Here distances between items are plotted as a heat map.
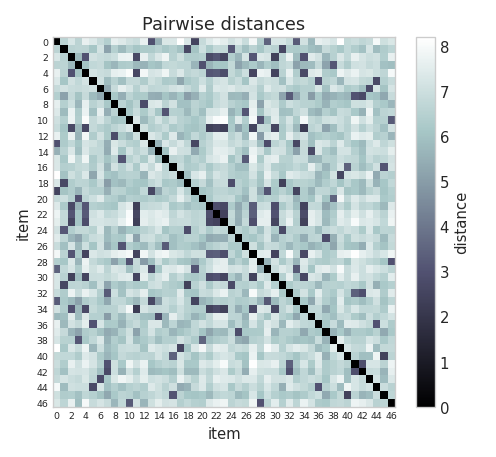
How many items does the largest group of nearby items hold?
9
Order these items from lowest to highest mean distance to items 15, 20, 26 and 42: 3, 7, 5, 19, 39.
7, 3, 19, 5, 39
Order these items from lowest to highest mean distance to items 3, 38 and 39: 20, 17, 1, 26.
20, 17, 26, 1
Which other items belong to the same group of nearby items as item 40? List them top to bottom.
16, 45
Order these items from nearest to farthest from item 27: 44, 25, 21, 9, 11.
11, 21, 25, 44, 9
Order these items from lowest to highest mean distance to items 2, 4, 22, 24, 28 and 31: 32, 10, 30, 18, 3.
30, 18, 3, 10, 32
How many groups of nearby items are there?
14
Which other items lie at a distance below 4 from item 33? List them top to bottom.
0, 13, 19, 29
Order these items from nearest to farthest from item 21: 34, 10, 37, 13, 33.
34, 37, 33, 13, 10
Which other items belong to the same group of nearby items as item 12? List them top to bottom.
8
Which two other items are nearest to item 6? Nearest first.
43, 7
